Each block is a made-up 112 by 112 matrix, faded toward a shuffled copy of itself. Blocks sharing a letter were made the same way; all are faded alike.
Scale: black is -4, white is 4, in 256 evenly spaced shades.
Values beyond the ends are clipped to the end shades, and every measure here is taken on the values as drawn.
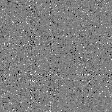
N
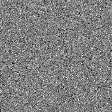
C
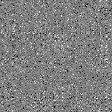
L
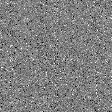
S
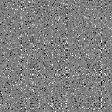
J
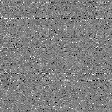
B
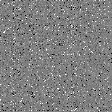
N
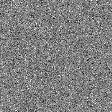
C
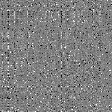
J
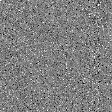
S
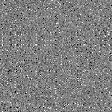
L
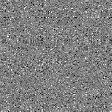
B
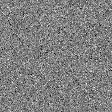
C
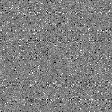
B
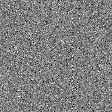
C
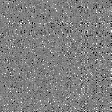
J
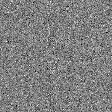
C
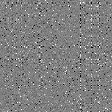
J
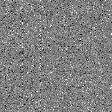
S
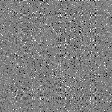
J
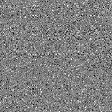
B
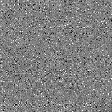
L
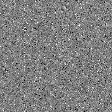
S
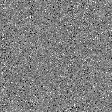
S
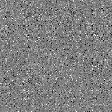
L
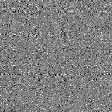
B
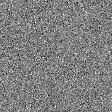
C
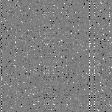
J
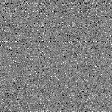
B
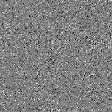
L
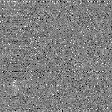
B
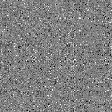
L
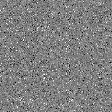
L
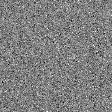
C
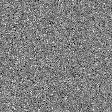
C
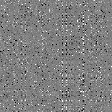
J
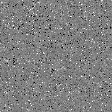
N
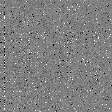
N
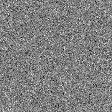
C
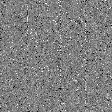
S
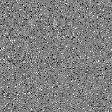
L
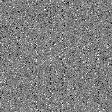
S
